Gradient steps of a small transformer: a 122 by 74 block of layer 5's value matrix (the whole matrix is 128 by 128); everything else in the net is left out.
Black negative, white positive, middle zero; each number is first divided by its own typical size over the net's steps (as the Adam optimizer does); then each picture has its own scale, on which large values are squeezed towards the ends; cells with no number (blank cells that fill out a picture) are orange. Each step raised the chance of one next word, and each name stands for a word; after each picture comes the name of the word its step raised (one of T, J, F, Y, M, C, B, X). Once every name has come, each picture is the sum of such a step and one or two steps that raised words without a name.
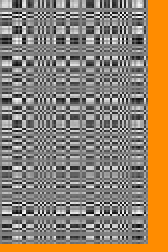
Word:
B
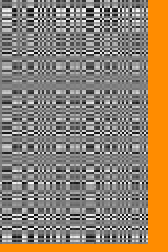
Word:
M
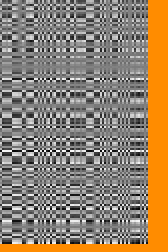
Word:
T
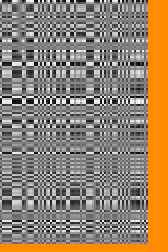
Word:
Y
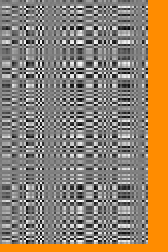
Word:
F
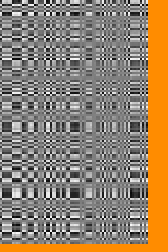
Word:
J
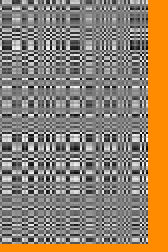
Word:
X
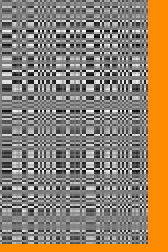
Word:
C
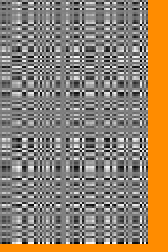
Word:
T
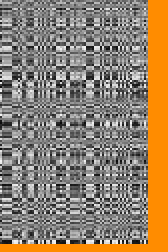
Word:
T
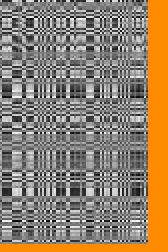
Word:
Y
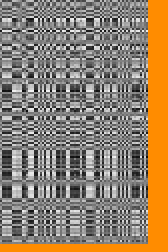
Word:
C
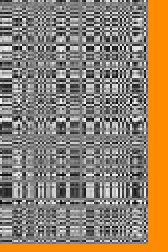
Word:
Y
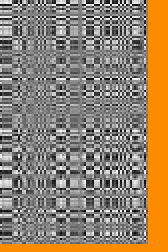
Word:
X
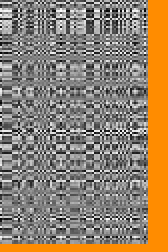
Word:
M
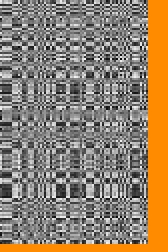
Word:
J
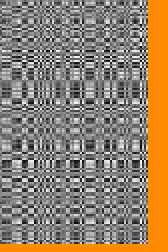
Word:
Y
